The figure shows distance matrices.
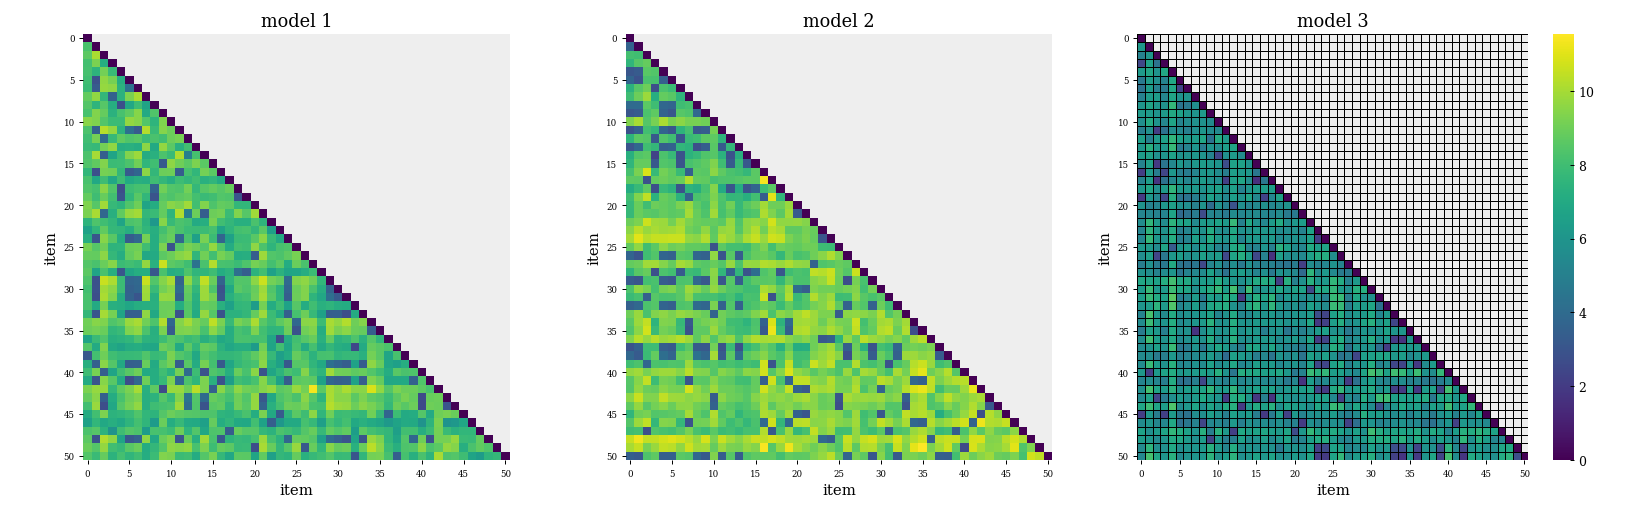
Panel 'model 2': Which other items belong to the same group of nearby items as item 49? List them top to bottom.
40
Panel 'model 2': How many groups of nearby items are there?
9
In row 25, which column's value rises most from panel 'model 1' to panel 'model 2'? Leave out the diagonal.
35
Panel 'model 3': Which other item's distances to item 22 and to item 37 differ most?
32
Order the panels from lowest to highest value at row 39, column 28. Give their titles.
model 3, model 1, model 2
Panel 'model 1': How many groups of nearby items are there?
13
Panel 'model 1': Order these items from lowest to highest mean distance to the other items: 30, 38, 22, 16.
16, 30, 22, 38
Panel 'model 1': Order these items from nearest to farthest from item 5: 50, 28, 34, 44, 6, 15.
6, 28, 50, 15, 44, 34
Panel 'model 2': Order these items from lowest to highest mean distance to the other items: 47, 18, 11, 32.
11, 32, 18, 47
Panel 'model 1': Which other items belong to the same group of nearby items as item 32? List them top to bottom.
37, 50
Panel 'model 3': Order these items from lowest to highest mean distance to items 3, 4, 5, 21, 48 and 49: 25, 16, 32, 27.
27, 16, 25, 32
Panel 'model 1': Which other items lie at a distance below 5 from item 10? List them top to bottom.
25, 34, 35
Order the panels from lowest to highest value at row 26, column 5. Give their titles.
model 2, model 3, model 1
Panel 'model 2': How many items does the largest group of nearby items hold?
14
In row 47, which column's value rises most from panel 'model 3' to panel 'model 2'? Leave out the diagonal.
12
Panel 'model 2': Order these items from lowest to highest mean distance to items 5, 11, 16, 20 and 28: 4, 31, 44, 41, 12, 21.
4, 12, 21, 41, 31, 44
